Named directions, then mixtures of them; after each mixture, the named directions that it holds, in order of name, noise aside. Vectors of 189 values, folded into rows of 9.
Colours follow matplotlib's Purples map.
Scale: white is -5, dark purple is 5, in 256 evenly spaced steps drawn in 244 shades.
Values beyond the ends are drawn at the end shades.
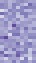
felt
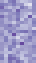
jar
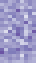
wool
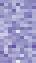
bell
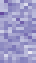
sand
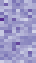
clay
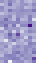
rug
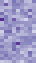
clay.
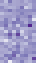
rug.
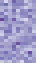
clay.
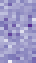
rug.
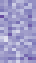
bell, felt, rug.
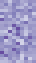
clay, felt, wool.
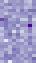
clay, rug.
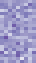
felt.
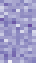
clay, jar, rug.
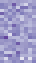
felt, jar.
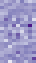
rug.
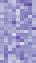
jar.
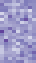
clay, sand, wool.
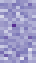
felt.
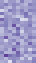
clay, felt, rug.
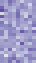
clay, felt, jar.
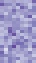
bell, clay, jar.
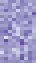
felt, wool.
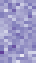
bell, sand, wool.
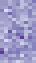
bell, wool.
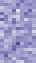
bell, clay, jar.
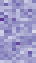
clay.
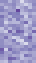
jar, wool.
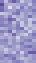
jar, sand.
